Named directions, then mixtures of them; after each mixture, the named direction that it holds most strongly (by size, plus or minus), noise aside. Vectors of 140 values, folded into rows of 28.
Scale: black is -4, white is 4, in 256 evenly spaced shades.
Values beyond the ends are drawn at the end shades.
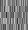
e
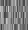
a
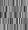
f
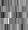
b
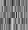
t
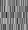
e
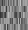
f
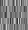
f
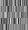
f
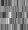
b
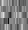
b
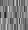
f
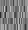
f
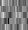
b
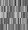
f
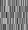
e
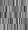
f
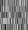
e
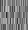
e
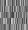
e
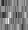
b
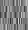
f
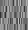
f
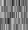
t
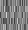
e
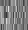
a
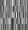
t
